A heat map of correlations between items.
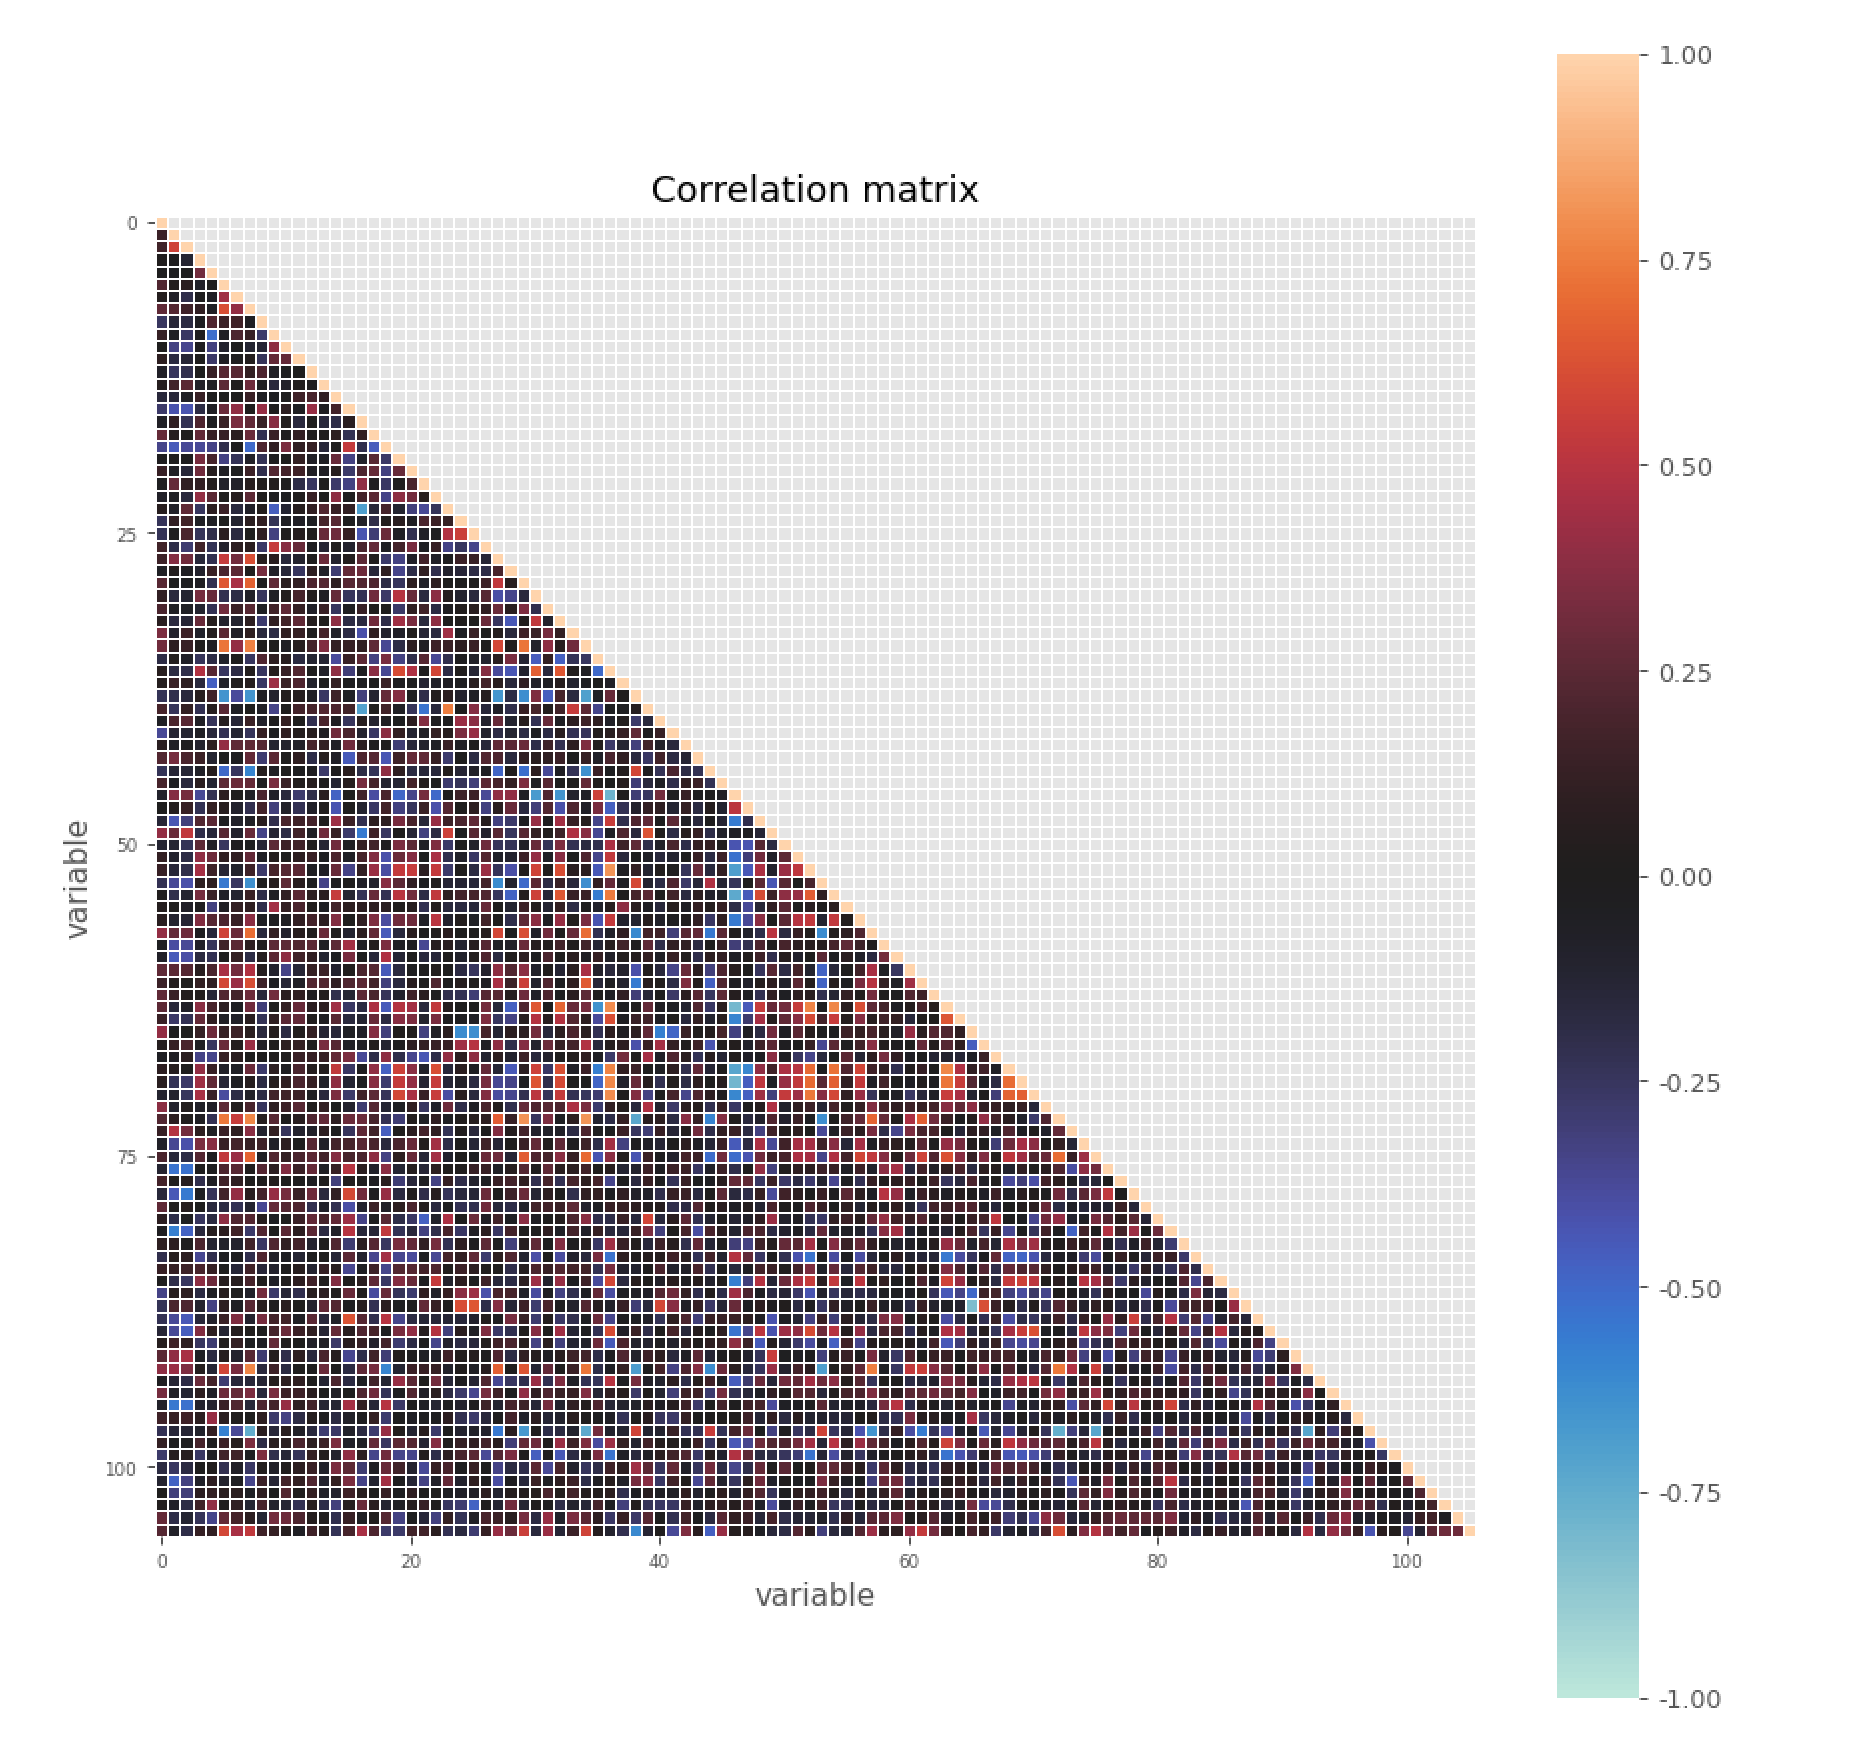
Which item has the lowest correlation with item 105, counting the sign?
38
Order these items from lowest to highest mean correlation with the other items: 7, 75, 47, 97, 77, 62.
97, 47, 77, 62, 7, 75
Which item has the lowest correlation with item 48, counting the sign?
46
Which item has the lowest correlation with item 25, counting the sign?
65
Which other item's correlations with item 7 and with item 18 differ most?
92
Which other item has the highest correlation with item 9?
26
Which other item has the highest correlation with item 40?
87
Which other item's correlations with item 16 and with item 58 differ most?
39
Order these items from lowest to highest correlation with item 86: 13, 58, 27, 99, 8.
58, 13, 27, 8, 99
